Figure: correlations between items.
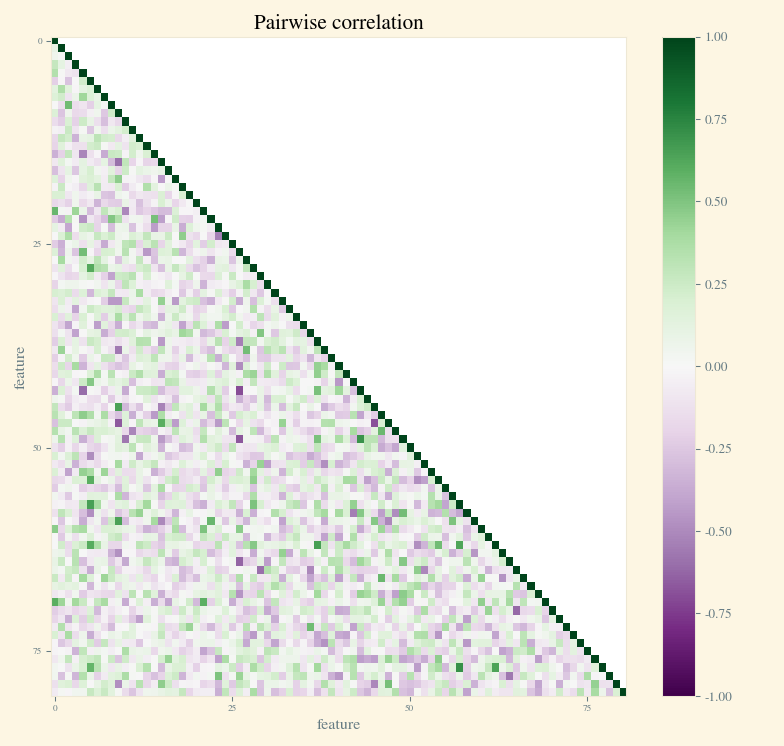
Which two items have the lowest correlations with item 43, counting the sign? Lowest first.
26, 4
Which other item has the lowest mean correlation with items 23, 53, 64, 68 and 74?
76
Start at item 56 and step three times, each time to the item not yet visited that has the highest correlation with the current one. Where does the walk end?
45
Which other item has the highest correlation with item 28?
5
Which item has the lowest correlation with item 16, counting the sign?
69
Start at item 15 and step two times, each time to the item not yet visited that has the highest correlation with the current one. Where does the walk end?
79
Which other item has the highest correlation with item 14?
22
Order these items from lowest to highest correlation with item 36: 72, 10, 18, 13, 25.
25, 13, 10, 18, 72
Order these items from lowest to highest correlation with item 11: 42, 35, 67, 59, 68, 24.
42, 35, 59, 67, 24, 68
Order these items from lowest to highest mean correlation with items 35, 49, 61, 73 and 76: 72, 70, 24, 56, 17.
72, 56, 17, 24, 70
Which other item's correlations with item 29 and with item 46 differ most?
48
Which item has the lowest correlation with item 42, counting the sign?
58
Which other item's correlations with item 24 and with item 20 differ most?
35
